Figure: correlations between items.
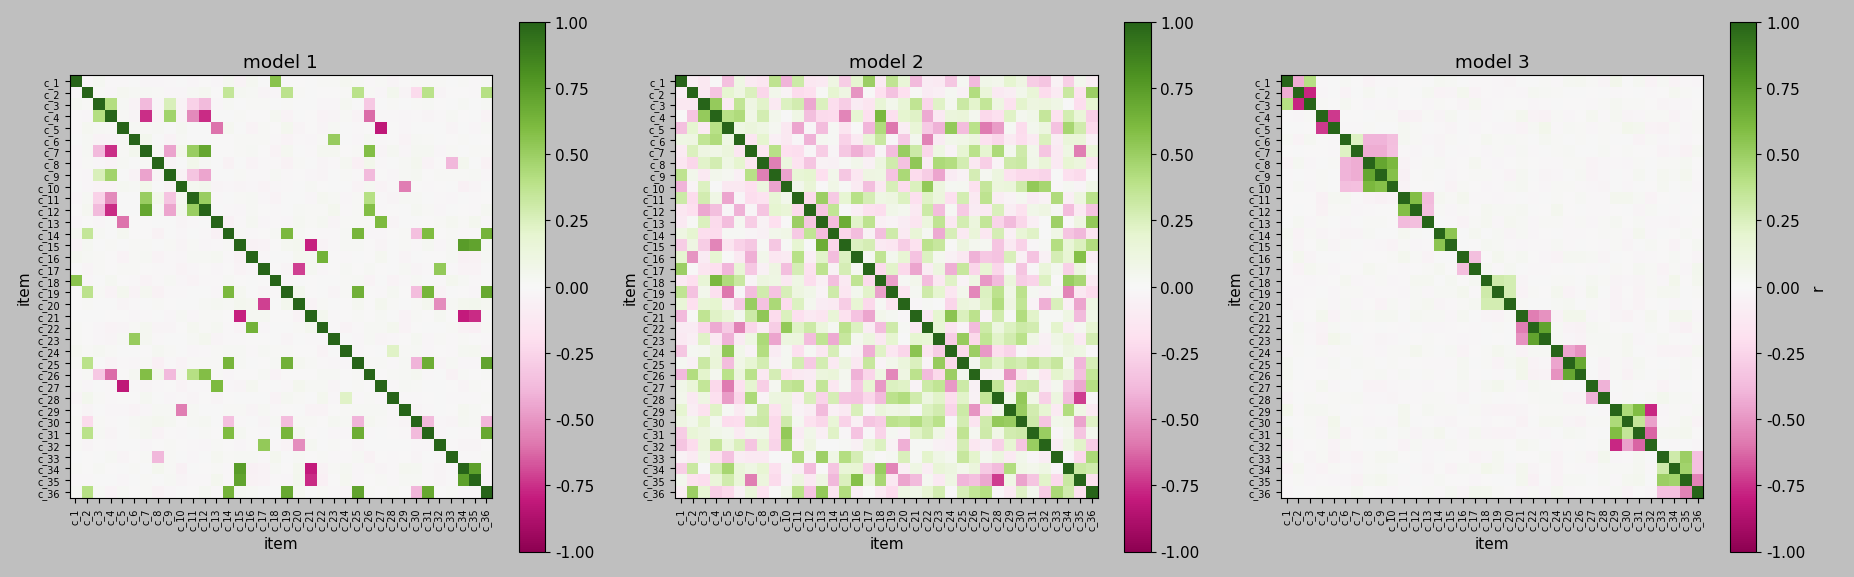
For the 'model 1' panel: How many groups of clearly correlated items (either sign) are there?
11
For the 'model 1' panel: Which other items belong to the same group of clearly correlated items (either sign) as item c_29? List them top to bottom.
c_10
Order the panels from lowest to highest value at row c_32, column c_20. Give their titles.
model 1, model 2, model 3
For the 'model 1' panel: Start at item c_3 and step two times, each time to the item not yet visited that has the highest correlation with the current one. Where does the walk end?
c_9
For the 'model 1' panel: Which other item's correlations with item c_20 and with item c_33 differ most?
c_17
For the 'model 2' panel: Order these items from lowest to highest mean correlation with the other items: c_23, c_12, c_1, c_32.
c_12, c_1, c_32, c_23
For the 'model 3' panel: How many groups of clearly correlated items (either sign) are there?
12
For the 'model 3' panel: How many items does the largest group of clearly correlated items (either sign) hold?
5
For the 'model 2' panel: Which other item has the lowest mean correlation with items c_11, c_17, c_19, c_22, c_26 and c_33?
c_5
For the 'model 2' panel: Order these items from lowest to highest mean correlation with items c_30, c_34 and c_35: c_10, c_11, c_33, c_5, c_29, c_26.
c_26, c_33, c_11, c_10, c_5, c_29
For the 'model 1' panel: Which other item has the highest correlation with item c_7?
c_12
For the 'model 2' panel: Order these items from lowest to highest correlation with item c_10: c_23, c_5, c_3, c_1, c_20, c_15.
c_1, c_20, c_5, c_15, c_23, c_3
